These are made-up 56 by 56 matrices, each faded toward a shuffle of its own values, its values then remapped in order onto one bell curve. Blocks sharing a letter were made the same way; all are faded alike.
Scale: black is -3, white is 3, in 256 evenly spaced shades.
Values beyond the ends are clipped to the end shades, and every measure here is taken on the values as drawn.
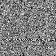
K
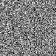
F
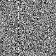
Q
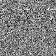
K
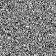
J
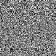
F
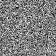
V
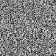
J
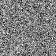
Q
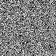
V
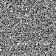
J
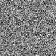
J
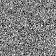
K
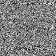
K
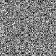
J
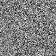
Q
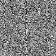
Q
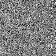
Q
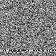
K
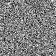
V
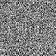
J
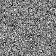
Q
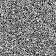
V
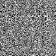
F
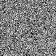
V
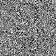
Q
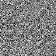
F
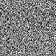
J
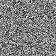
K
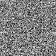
K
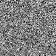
K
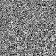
J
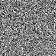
Q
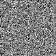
Q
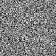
J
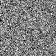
V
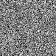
V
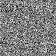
K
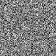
F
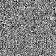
J
